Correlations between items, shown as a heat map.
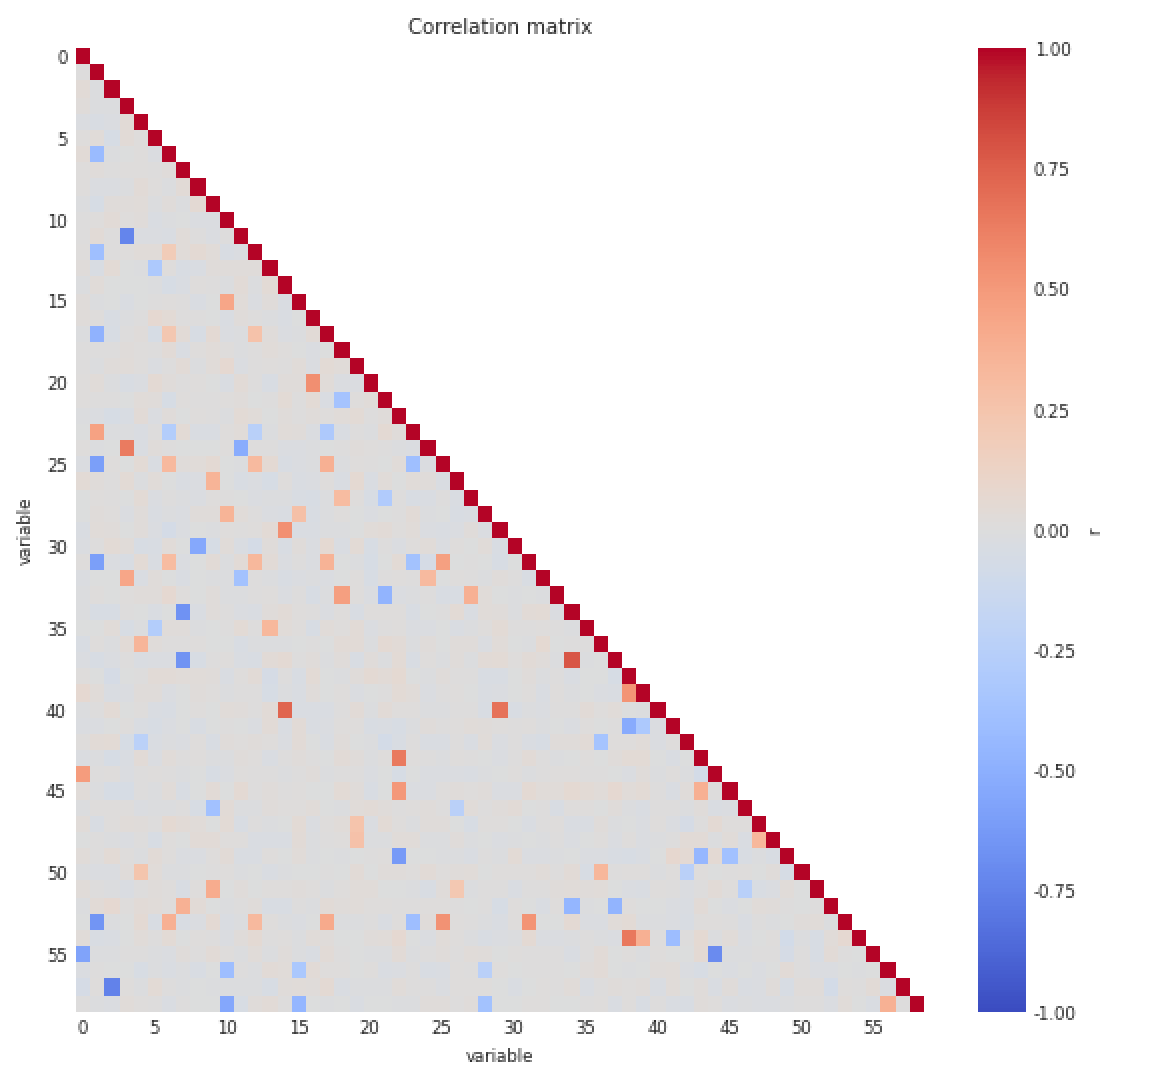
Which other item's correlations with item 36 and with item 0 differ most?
55
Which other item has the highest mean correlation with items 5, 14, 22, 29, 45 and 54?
40
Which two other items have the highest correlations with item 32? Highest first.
3, 24
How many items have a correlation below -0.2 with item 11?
3
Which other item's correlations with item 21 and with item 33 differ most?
18
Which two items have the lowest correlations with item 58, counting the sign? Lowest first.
10, 15
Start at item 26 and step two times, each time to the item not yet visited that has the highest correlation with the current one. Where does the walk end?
51
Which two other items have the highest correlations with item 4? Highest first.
36, 50
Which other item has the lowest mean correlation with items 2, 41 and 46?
57
